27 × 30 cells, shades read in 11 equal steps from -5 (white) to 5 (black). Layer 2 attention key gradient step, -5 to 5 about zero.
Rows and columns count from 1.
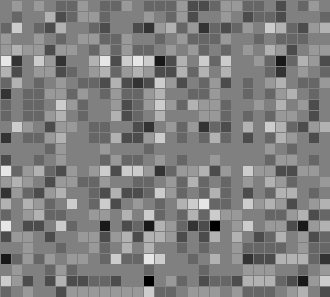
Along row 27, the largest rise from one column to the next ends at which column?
15
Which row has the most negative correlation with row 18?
16
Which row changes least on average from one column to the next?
14
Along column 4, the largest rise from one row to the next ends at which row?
21
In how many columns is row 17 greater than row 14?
7
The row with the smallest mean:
19
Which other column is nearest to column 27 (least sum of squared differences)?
11
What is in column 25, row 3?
-3
